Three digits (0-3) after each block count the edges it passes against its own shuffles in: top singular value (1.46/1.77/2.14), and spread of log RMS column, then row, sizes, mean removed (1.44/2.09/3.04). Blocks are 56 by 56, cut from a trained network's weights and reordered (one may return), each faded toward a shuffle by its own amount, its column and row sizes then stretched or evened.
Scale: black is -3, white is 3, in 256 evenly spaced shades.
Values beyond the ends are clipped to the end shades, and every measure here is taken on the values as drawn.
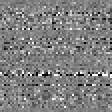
2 0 3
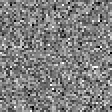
1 0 0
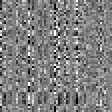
3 3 0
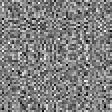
3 2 0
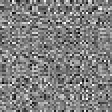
3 1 2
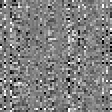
2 3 1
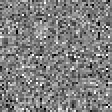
1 1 1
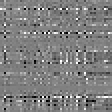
3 2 3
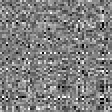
3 2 2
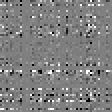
1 3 3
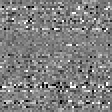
0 0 3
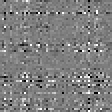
0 2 3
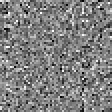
1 1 0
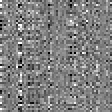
2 3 1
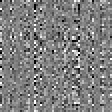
3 3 1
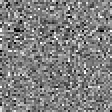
1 1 1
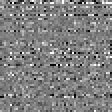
1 1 3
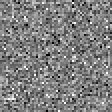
0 1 0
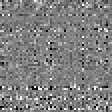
0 2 3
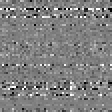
2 0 3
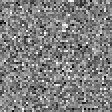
0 0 0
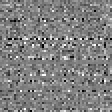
0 1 3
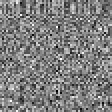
3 0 0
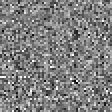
1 0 1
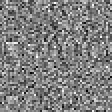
2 0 0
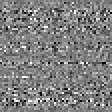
1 0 3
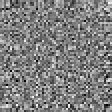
3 1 1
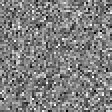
1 0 0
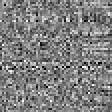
3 0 2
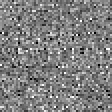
0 0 2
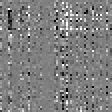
2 3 2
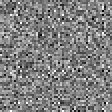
2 1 1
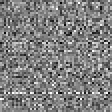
3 0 2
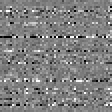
2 1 3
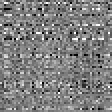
3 1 3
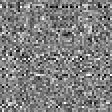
2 0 2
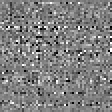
1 1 3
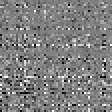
1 2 3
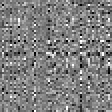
3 3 1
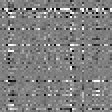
3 2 3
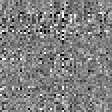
2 2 2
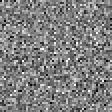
1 0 1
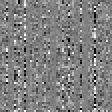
1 3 0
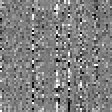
2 3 0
